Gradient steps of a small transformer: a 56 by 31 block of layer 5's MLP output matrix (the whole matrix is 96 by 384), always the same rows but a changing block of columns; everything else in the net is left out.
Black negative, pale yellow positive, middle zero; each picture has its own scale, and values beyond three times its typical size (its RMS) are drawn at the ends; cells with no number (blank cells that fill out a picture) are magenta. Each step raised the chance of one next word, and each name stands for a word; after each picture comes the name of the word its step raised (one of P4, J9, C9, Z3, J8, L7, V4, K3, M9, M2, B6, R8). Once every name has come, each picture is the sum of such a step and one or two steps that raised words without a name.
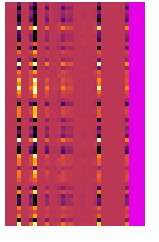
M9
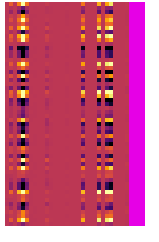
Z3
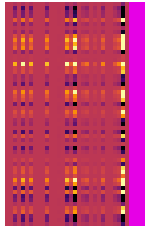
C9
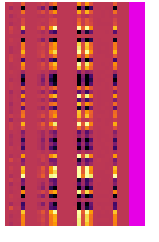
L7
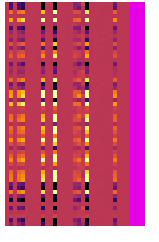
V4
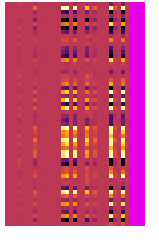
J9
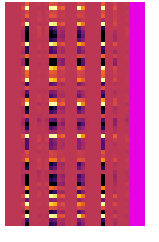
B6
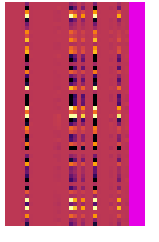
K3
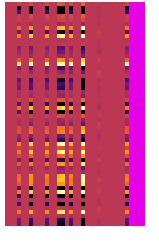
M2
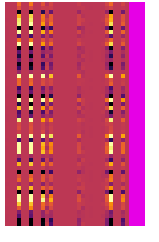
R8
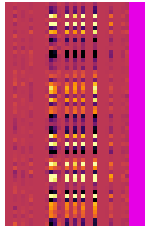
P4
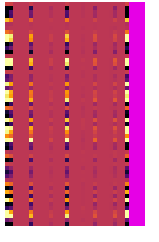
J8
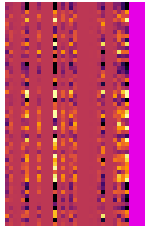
V4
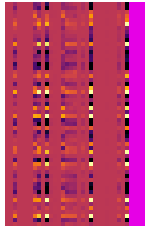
K3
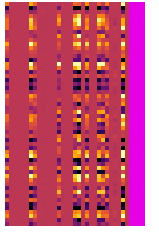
L7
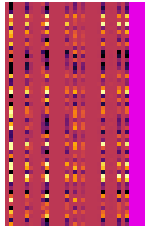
P4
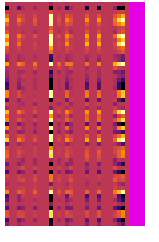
V4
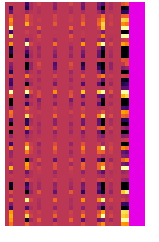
Z3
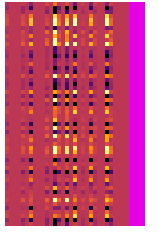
R8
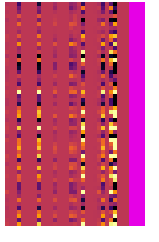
J9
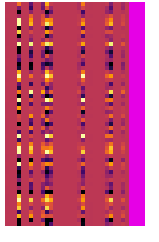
R8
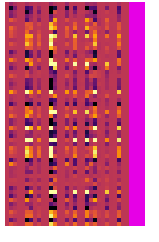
J9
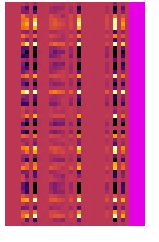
Z3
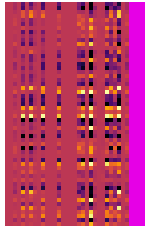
K3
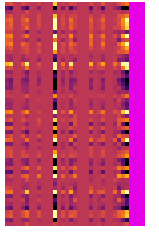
L7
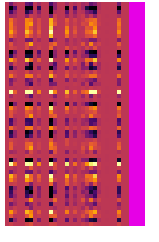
P4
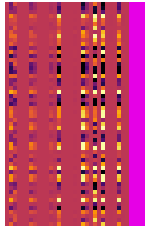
Z3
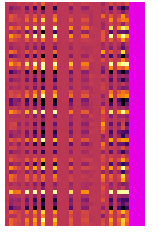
Z3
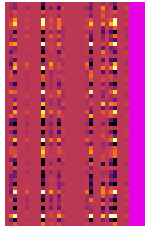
B6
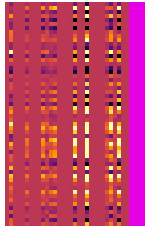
J9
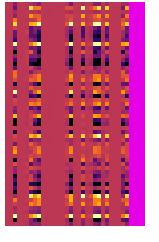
B6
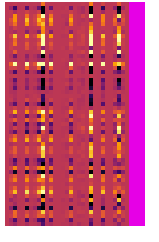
M2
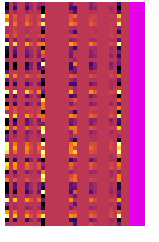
M2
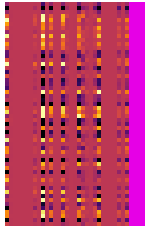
K3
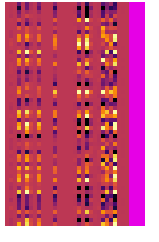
C9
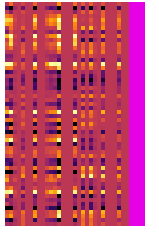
L7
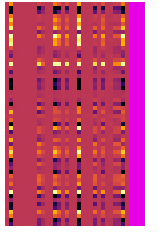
M2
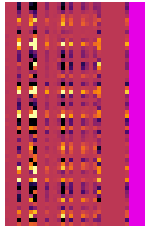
C9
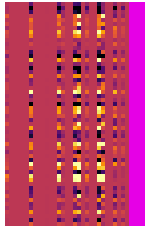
P4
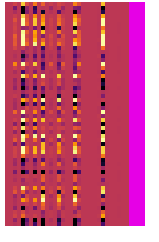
R8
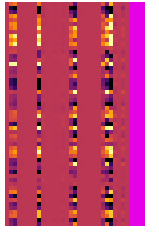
M2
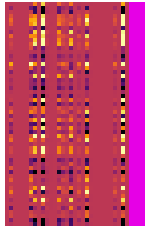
R8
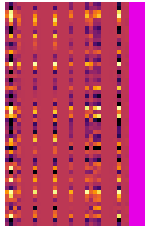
K3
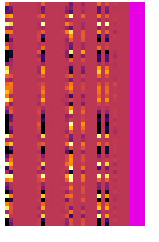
P4
